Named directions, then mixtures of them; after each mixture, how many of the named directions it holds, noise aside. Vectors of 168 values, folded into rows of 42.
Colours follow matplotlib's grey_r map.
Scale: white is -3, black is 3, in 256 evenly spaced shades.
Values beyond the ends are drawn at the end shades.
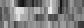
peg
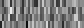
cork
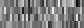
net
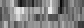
one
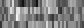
two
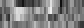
one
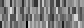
one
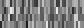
one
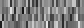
two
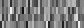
two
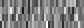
two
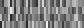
one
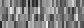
three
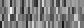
one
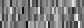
two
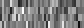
three
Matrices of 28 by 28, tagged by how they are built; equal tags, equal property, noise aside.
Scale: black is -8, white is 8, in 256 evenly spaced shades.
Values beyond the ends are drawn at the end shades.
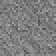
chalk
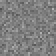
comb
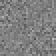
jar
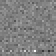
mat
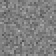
comb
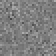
jar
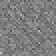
chalk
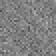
chalk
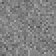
chalk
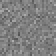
comb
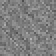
chalk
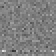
mat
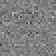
mat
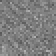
chalk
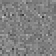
mat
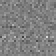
mat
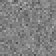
comb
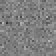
mat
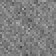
chalk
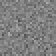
comb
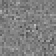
jar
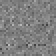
mat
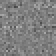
mat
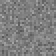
comb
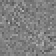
jar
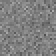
comb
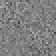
jar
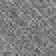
chalk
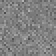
chalk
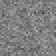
comb
